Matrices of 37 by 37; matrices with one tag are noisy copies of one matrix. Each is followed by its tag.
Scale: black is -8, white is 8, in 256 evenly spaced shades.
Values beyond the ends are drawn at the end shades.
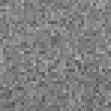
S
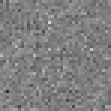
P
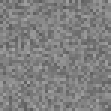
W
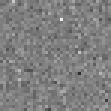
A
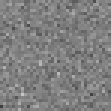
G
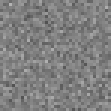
G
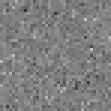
G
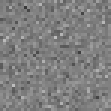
A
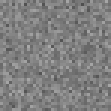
G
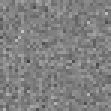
G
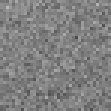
S
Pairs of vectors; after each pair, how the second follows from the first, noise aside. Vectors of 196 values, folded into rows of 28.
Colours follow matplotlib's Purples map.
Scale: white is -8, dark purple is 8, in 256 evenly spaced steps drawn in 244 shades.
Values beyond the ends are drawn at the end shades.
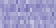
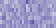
sign-scrambled.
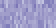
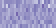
sign-scrambled.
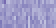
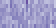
reversed, negated.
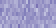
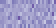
reversed, negated.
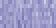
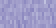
shrunk.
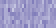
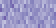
shuffled.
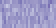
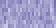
reversed, negated.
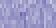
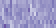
reversed, negated.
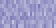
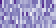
reversed, negated, scaled up.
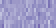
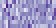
reversed, negated, scaled up.
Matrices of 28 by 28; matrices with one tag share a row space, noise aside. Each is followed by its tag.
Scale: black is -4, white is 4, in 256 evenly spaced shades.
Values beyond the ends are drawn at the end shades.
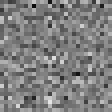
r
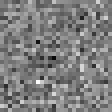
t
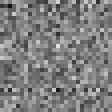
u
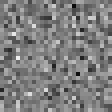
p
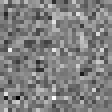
t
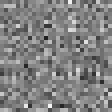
u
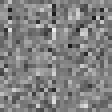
t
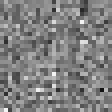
t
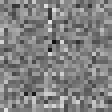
r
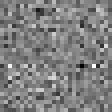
t
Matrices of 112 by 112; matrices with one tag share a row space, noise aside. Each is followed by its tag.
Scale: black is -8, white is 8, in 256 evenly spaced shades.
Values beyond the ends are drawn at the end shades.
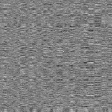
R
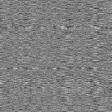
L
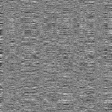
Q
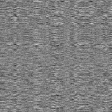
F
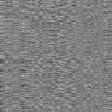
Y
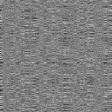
Q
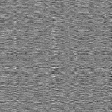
F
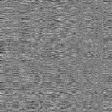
Y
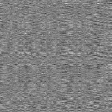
L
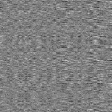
L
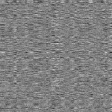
F
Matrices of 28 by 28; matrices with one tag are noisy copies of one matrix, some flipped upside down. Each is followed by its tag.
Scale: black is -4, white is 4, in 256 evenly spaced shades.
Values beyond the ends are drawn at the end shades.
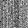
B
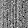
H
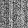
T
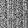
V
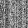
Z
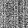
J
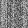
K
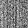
H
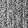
V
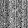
Z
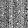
T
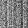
V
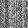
Z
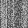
K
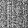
V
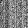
Z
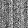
T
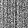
H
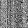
K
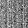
V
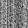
K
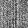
H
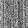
J
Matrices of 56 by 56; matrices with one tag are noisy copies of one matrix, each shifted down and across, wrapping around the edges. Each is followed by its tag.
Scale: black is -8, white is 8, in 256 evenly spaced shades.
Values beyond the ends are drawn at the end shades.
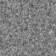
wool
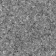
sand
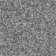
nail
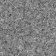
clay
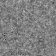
sand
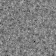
wool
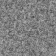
clay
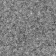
sand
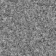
nail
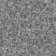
clay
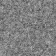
clay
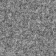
clay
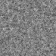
nail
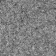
sand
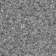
wool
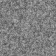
clay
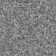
nail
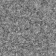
clay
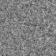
nail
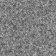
wool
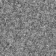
clay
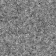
sand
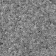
sand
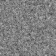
nail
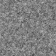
clay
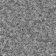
nail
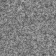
wool
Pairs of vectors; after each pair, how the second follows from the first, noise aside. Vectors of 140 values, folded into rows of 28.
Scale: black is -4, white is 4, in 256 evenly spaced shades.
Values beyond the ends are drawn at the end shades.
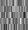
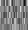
wrapped around.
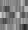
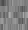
reversed, shrunk.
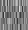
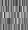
negated.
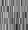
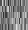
negated.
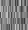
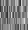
negated.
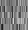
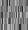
wrapped around.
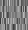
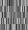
negated.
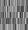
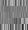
wrapped around, negated, partly zeroed.
